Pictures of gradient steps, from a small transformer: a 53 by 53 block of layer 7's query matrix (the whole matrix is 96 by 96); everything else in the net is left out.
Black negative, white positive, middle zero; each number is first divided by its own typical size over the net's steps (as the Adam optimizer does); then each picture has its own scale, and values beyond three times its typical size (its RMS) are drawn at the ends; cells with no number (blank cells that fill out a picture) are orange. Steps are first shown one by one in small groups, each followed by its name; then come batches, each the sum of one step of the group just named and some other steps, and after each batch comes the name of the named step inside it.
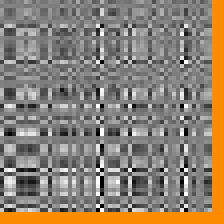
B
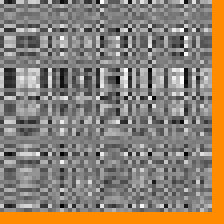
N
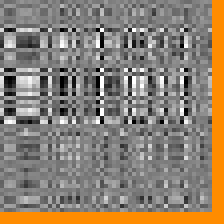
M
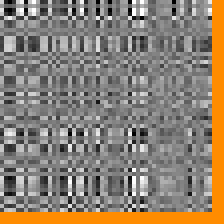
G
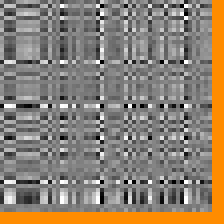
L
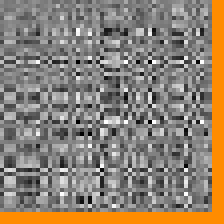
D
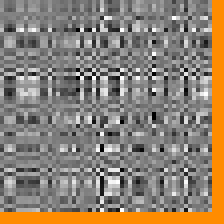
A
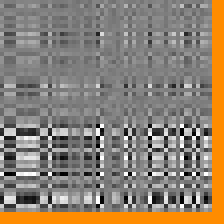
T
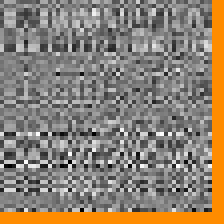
D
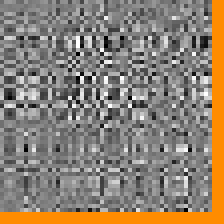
A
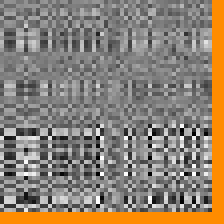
T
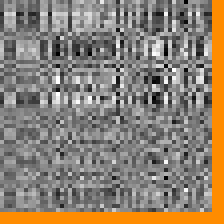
N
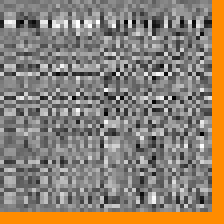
D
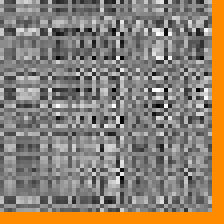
A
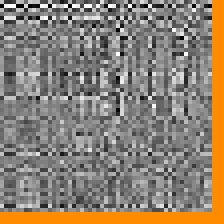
N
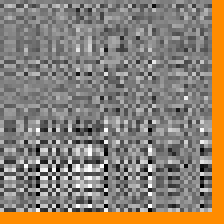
D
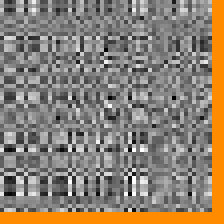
G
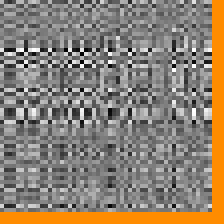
N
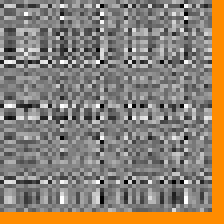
L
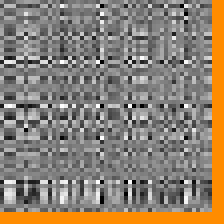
L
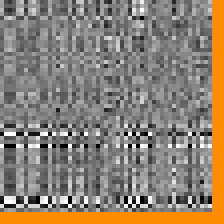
G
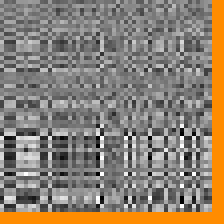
T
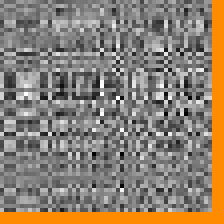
M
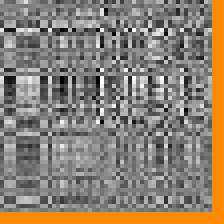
M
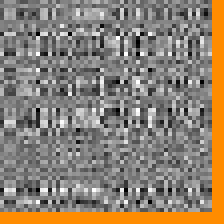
M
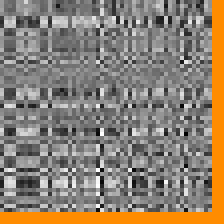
B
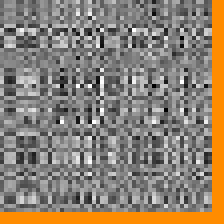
M
